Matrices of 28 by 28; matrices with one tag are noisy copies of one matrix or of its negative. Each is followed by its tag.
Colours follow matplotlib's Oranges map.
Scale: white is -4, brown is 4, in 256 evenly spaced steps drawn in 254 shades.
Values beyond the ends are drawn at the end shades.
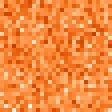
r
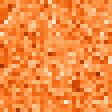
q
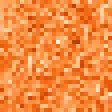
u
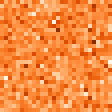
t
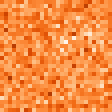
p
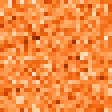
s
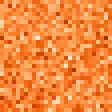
s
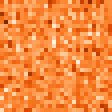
p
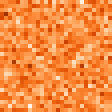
r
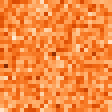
t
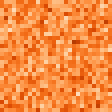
u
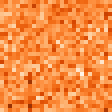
r
